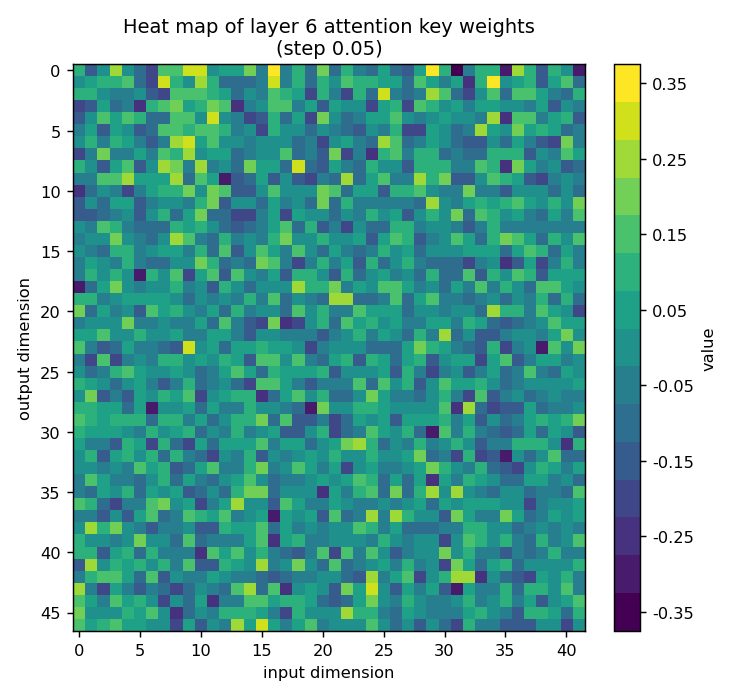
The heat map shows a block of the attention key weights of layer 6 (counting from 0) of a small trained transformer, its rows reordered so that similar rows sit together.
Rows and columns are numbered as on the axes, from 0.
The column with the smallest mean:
35
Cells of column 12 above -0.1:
36
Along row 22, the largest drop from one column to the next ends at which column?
31
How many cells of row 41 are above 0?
18
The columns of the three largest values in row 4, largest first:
11, 34, 20
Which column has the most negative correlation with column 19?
30
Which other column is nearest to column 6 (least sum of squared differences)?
19
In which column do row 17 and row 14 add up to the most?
8
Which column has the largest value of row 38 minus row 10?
1
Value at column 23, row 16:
-0.15
